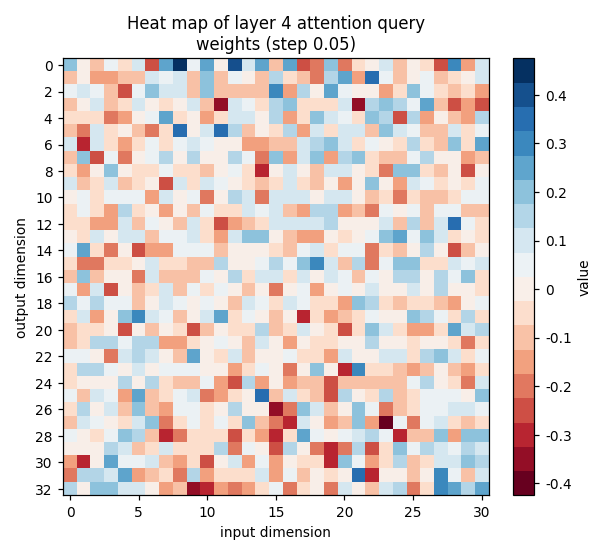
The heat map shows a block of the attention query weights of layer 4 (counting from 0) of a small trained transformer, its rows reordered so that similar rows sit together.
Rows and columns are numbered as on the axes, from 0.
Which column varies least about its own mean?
0
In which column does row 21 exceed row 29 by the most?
22
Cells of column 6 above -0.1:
23
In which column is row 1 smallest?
18
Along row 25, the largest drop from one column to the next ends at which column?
15
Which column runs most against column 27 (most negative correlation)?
8
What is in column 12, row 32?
-0.2
